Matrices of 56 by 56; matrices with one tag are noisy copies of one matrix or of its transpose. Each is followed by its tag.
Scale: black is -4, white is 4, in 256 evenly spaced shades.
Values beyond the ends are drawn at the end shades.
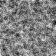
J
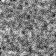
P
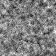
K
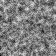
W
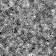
K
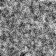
J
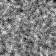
W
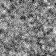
K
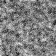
J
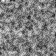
P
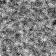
J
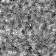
P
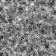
W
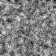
W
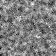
W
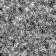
W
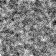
J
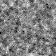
K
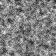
W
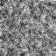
J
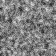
W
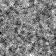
K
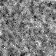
J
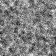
K
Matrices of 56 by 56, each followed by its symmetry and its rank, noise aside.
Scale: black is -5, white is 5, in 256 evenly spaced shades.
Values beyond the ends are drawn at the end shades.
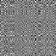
no symmetry, rank four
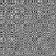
symmetric, rank three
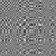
symmetric, rank two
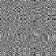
no symmetry, rank four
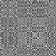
symmetric, rank three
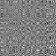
antisymmetric, rank four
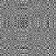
symmetric, rank two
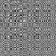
symmetric, rank three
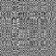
no symmetry, rank three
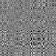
no symmetry, rank three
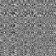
no symmetry, rank three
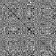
symmetric, rank four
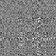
no symmetry, rank four
